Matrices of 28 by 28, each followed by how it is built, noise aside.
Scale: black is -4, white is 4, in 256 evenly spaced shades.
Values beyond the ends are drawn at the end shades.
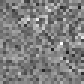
upper triangular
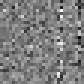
uneven columns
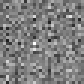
uneven columns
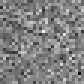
noise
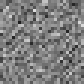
Hankel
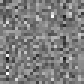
uneven columns
